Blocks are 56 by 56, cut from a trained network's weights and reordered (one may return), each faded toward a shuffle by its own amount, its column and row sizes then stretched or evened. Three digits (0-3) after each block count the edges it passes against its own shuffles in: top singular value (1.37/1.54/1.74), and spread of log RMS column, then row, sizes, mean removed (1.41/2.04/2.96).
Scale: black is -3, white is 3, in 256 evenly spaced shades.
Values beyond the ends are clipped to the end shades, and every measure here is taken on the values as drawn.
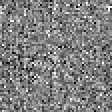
0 0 1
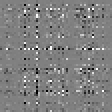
3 3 3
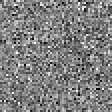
0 1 1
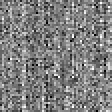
3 1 1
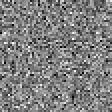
1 0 1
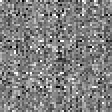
1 1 2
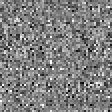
0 1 2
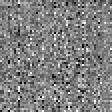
0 2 1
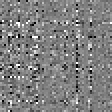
2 3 2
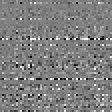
2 1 3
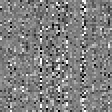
1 3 0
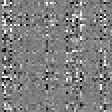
2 3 2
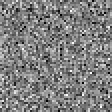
0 1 0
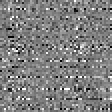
1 2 3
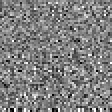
3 0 2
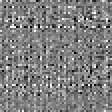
3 0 3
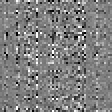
2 3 2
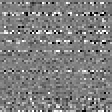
3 1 3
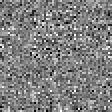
2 1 2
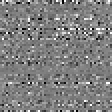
2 1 3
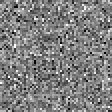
0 1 0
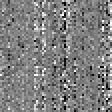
2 3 1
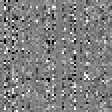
0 3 1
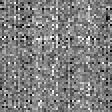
3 1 2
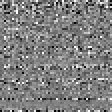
0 1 3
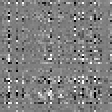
3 3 3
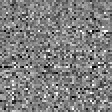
1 1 2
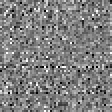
0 1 2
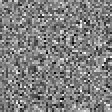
1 1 0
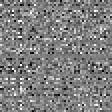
1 1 3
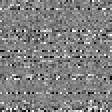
0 0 3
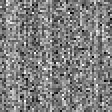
2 0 0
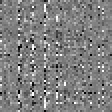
1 3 1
